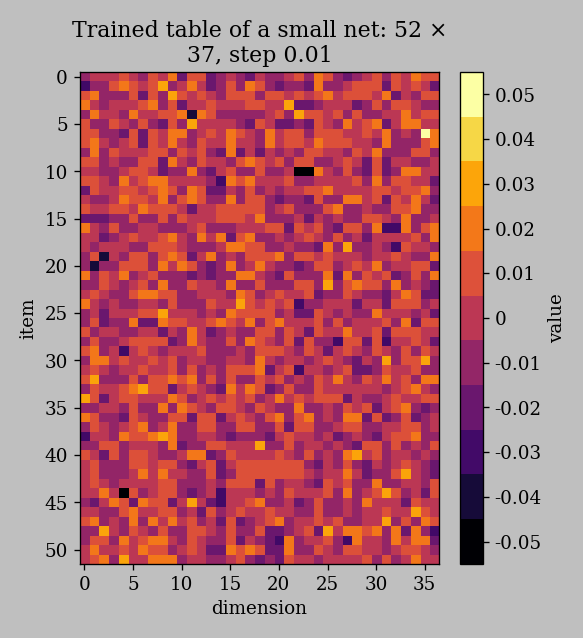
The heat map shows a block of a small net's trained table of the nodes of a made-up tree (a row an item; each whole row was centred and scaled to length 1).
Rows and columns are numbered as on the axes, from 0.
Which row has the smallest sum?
10
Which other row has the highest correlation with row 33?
50
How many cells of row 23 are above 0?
13
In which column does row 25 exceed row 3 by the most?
8
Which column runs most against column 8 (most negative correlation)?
0
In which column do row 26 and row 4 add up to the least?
11
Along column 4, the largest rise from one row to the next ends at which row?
45
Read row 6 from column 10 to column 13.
0.02 -0.01 0 0.01
